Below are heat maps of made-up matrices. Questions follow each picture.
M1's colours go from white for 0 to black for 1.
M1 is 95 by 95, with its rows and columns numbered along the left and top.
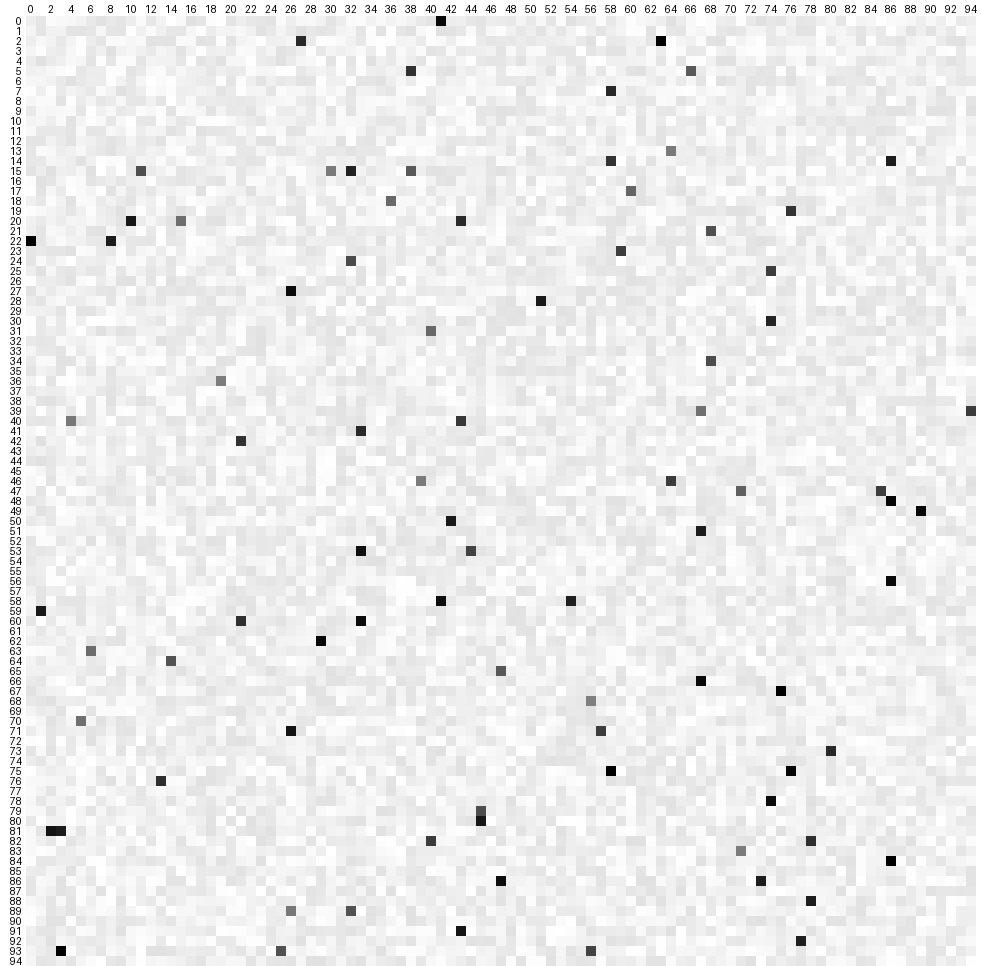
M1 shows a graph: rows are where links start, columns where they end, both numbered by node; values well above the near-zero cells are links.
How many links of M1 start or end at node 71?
4
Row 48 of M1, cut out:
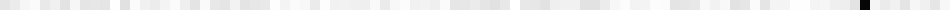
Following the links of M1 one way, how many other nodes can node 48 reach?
9
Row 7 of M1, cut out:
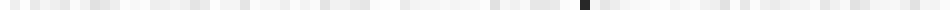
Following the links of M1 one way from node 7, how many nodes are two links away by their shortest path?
2
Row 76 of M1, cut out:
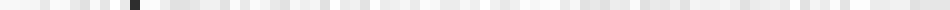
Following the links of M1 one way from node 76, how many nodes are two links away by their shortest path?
1
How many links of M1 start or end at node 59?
2
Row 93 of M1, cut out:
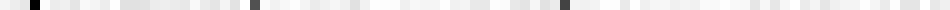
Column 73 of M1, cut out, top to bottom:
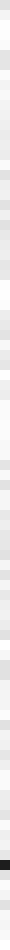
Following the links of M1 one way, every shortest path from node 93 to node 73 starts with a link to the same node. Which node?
node 56
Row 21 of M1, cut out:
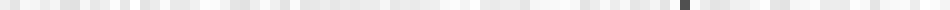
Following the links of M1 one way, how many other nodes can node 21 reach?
11
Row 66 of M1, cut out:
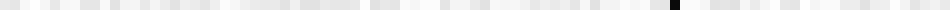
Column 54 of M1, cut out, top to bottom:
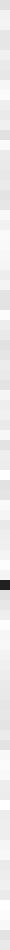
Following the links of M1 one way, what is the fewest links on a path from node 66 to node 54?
4
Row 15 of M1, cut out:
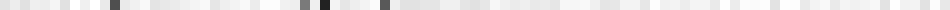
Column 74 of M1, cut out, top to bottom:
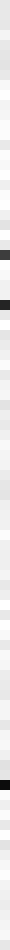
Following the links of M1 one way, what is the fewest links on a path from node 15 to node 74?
2
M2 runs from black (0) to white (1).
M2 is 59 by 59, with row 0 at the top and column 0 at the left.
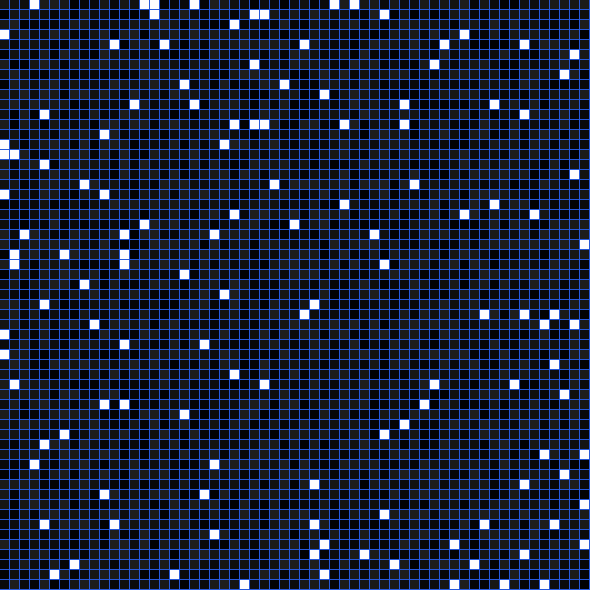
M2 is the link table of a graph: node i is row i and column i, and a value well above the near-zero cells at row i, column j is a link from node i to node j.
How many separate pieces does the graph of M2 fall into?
5
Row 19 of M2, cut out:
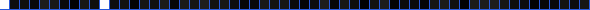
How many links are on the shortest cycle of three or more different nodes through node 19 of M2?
8
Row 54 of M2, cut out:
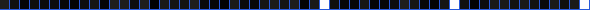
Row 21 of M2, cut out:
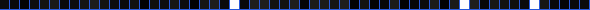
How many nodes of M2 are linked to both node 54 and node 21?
0
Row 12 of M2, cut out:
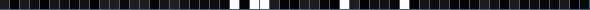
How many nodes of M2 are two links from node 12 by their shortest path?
9
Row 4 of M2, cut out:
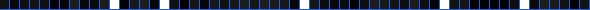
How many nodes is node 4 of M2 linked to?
5
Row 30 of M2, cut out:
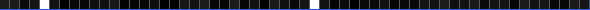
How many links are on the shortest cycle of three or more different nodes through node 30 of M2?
4
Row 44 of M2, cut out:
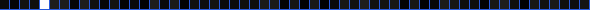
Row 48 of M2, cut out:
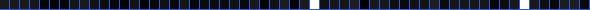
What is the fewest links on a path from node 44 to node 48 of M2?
3
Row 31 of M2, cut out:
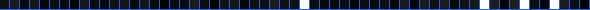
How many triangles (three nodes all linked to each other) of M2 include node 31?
2
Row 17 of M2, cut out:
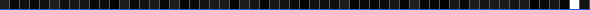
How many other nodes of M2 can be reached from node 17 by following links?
9
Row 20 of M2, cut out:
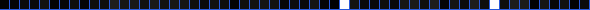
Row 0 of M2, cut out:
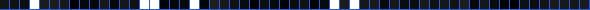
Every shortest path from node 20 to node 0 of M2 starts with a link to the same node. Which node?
node 49
